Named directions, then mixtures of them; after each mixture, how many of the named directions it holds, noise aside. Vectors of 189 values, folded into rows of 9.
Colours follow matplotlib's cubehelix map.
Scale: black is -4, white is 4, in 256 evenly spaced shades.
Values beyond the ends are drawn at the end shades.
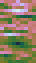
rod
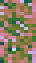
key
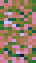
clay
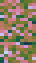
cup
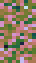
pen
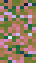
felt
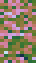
four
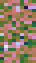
two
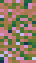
two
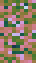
four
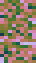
one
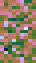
four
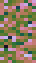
three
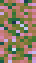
one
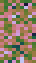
three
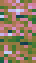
two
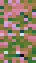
three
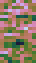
two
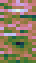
one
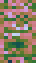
four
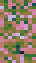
two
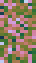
one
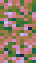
one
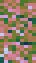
one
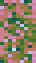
one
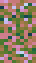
two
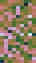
three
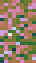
one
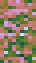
four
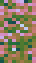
two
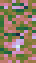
four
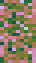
one
